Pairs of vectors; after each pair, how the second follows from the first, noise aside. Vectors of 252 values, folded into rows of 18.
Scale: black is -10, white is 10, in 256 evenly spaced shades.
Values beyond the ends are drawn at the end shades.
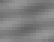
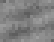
reversed.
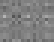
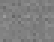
shrunk.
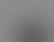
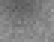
reversed.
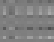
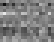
reversed, negated, scaled up.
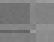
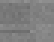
shrunk.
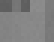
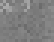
negated, partly zeroed.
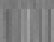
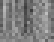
reversed, negated, scaled up.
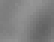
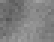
reversed.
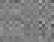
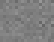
shrunk.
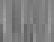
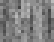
reversed, negated, scaled up.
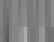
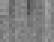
reversed, negated.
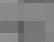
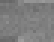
negated, partly zeroed.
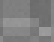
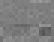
negated, partly zeroed.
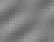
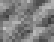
wrapped around, scaled up.
